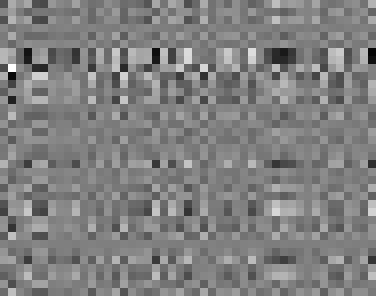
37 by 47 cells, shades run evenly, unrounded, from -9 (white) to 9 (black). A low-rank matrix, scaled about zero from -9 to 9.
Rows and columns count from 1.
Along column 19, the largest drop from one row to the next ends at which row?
10
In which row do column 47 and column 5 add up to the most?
7
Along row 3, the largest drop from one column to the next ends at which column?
2
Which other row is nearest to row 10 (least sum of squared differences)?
13
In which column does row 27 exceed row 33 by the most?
24
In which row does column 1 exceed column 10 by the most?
27
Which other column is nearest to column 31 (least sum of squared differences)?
9
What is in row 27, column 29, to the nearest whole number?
3
